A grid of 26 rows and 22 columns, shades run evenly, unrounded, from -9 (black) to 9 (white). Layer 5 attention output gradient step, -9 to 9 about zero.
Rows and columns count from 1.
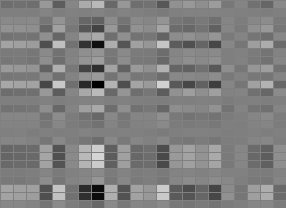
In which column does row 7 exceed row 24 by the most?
8
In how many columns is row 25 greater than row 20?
11
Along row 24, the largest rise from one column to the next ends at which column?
9
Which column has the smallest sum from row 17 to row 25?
13
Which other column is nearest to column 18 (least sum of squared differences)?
12
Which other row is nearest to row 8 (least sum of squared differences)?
10
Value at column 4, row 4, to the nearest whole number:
-2
